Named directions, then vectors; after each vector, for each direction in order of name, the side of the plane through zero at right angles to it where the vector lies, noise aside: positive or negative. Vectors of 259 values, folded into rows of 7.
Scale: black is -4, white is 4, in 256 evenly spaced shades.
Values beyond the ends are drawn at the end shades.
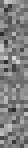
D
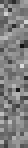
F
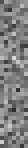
positive, positive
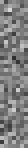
negative, negative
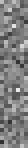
negative, negative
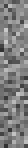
negative, positive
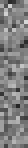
negative, positive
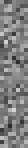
negative, negative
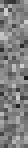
negative, positive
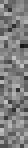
positive, positive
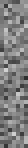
negative, positive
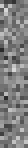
negative, positive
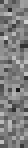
positive, positive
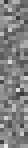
negative, negative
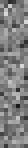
negative, positive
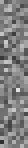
negative, negative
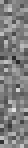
negative, negative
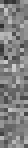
negative, positive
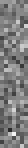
negative, negative
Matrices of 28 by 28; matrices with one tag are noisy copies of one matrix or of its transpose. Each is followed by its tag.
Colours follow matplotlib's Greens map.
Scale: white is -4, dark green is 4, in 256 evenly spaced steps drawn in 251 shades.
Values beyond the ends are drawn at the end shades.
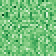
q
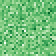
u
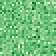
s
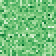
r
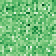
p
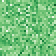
p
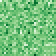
r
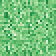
q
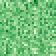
r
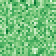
r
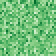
r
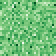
s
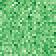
s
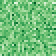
s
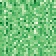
r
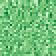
q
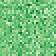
u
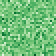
s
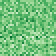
u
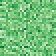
q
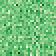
u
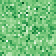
p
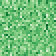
q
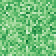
p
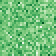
u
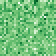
r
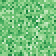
u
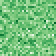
r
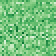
u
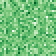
r
